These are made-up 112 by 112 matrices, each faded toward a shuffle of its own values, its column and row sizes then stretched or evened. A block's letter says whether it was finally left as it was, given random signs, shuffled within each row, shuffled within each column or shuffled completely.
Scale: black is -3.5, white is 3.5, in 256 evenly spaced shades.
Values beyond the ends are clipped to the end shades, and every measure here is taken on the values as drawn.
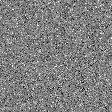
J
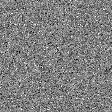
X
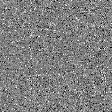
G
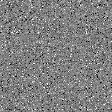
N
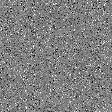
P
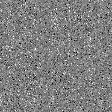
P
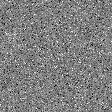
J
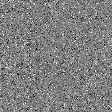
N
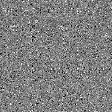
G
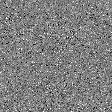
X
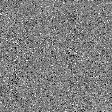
N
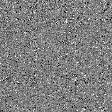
N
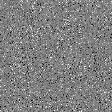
G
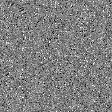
P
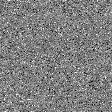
X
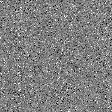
P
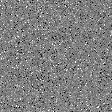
P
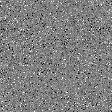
N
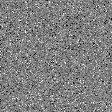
P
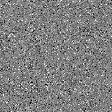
G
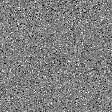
X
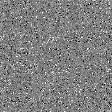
N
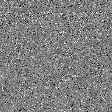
X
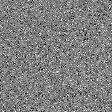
X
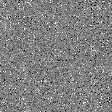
N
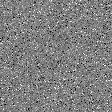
J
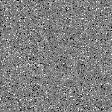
G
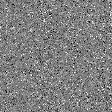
P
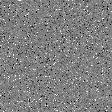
P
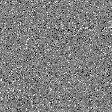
G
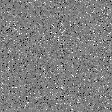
G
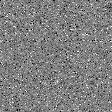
X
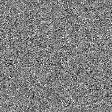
N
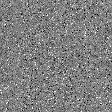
P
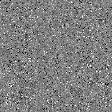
G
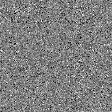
N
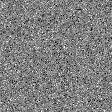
J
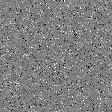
J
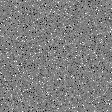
J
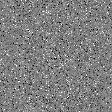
P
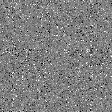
G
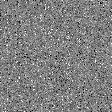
P
